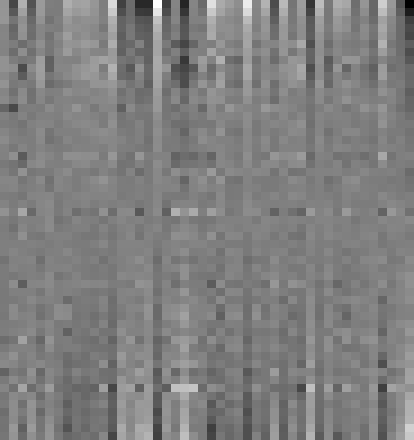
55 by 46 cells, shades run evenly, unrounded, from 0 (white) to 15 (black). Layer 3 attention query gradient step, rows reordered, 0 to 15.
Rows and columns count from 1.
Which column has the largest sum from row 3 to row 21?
21
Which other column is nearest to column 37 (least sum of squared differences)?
6
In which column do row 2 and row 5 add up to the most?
46
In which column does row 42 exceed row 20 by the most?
43
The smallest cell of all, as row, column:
1, 18
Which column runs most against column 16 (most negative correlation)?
24
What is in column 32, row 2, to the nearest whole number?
5
